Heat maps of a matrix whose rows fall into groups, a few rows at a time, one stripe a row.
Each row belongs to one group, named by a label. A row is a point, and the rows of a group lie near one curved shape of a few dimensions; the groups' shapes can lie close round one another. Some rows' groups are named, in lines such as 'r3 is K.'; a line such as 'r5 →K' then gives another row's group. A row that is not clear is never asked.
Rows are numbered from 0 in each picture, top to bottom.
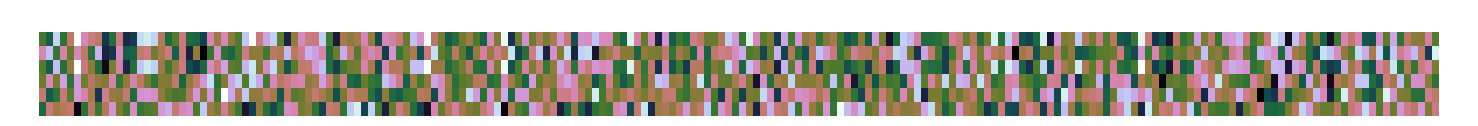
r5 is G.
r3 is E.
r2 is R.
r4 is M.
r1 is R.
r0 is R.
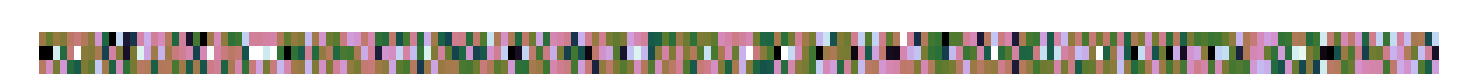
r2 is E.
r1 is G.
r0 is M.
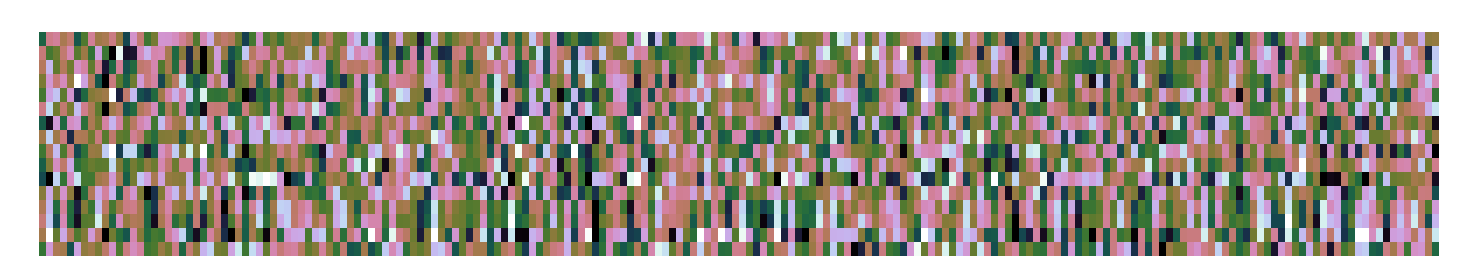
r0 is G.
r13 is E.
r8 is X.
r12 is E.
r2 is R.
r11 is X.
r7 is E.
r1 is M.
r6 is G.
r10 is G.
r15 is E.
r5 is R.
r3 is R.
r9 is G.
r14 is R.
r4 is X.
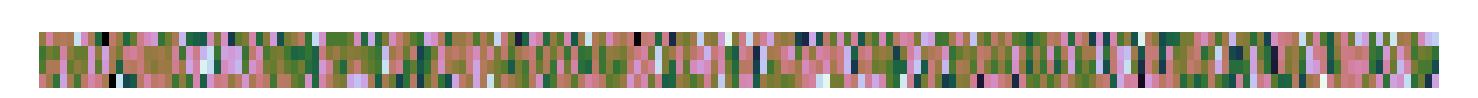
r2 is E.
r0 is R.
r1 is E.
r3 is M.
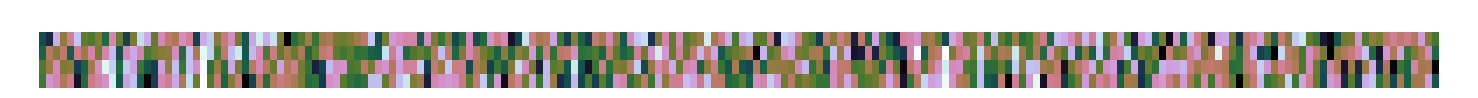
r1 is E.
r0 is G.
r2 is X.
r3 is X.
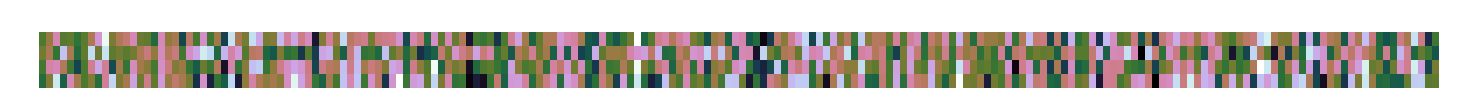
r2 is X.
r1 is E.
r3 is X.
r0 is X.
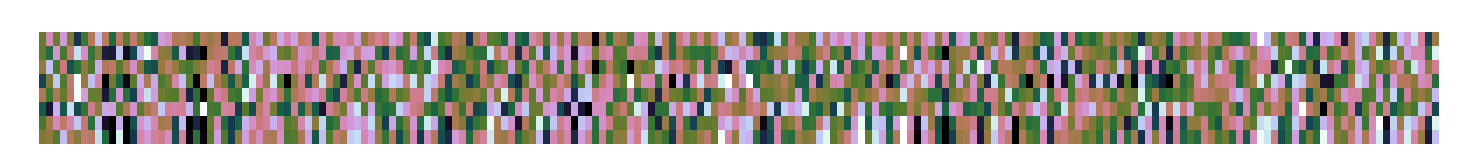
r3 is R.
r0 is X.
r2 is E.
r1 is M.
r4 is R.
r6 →M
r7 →M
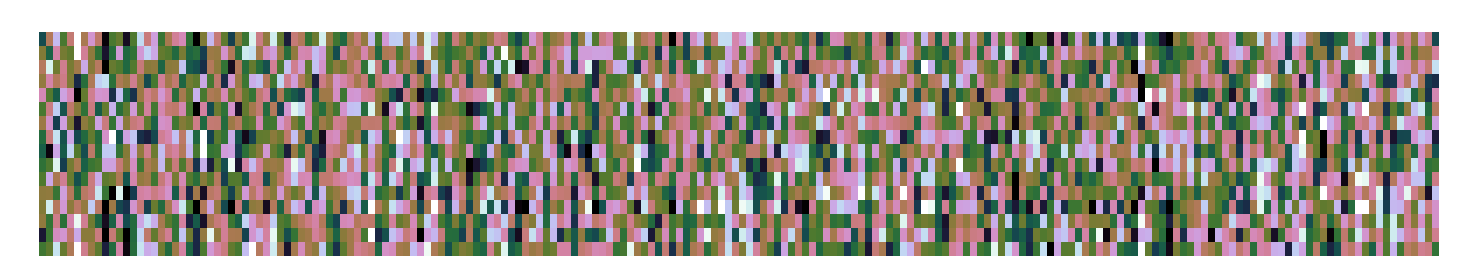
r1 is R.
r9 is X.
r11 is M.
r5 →X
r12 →R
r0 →R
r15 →R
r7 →X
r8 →G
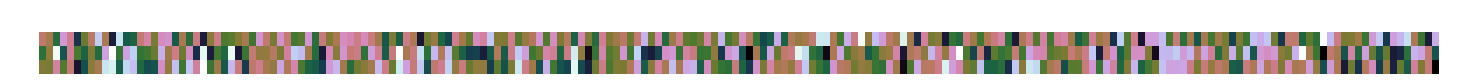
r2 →X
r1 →X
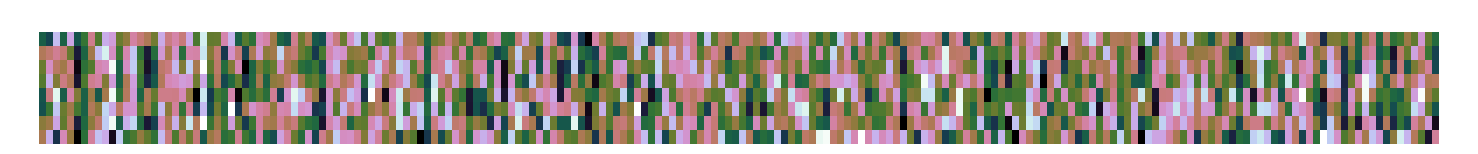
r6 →X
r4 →X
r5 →X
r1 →X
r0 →G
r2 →X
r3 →X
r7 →E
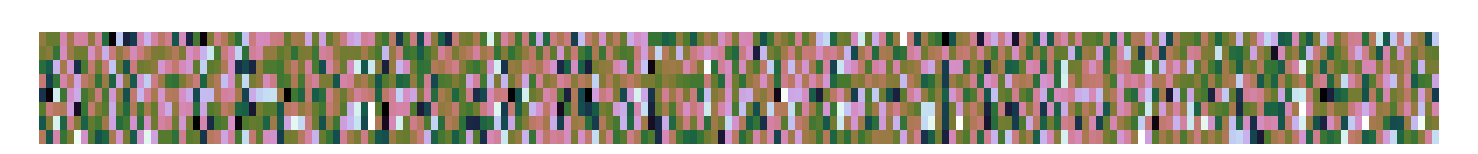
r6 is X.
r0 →M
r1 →E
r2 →G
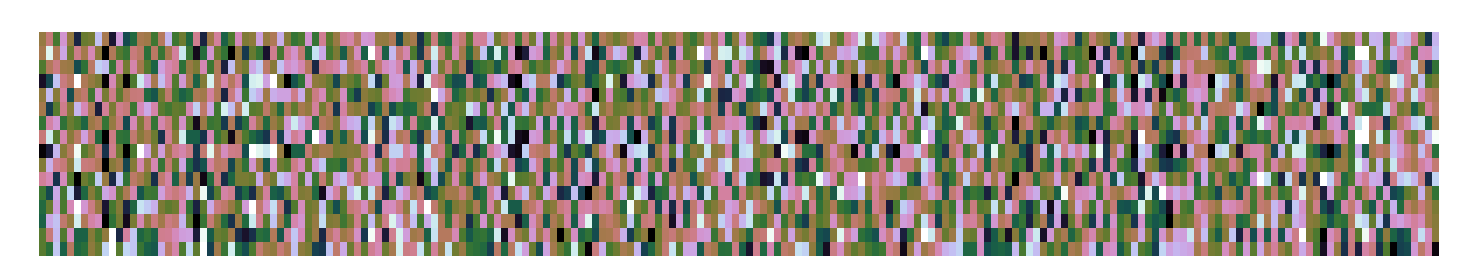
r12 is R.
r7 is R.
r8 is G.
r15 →X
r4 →E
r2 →X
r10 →E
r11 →G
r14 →X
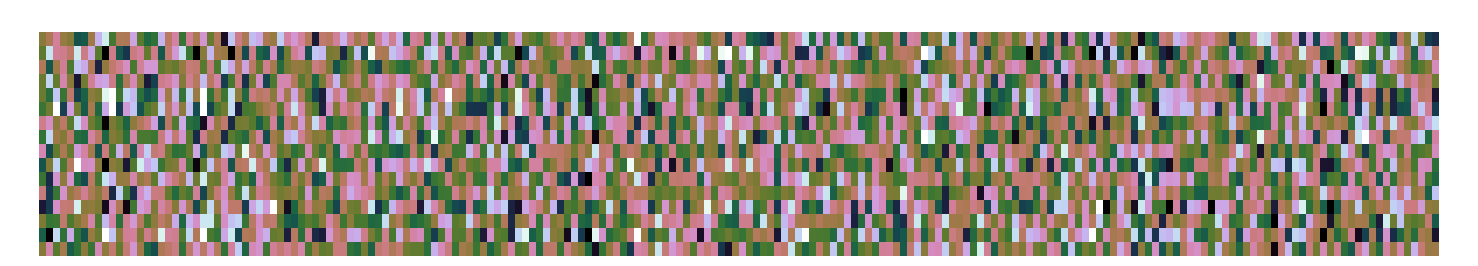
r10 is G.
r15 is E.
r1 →R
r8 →M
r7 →X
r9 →R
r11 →M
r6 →R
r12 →G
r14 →G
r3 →X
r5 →X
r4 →X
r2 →M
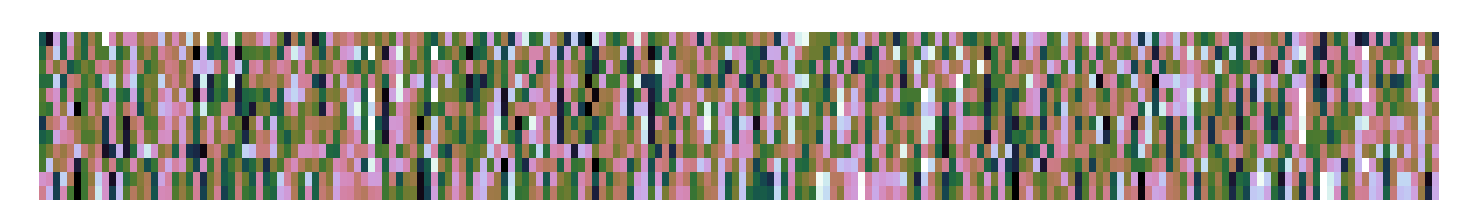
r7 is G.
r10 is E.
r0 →G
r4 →X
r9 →X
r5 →G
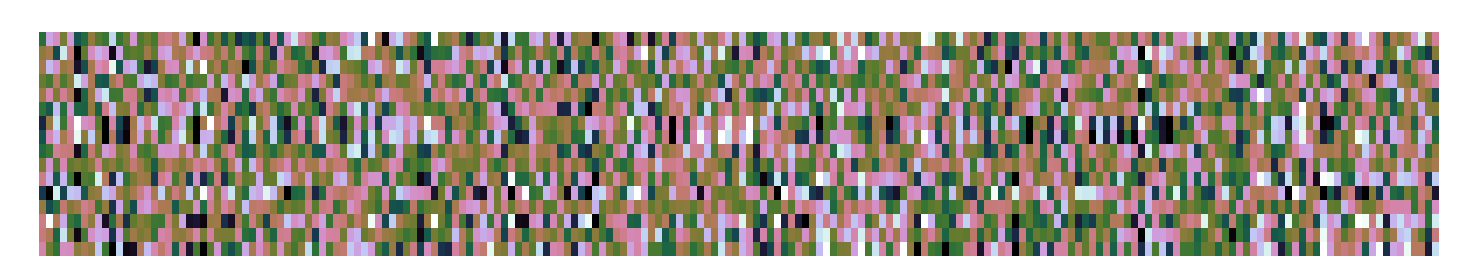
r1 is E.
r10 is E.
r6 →R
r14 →E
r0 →X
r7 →R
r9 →E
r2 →X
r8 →G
